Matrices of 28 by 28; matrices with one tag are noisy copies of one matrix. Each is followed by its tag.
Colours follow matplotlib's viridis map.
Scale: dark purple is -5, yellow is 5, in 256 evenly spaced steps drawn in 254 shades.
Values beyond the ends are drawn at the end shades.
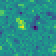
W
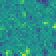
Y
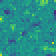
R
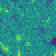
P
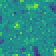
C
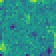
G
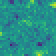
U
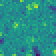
C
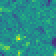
P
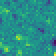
P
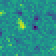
W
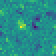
W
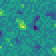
W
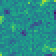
R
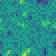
Y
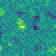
W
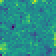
G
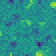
U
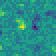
W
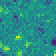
P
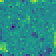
G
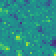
P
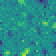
Y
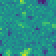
Y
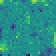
G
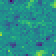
U
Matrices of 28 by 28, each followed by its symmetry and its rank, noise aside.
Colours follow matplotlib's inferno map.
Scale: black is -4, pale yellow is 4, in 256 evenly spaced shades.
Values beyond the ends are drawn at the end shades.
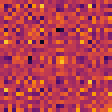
symmetric, rank three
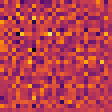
antisymmetric, rank four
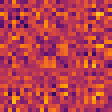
symmetric, rank four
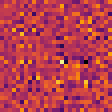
no symmetry, rank six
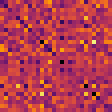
symmetric, rank four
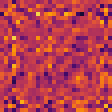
symmetric, rank four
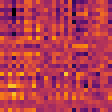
no symmetry, rank four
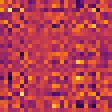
no symmetry, rank three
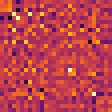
symmetric, rank six
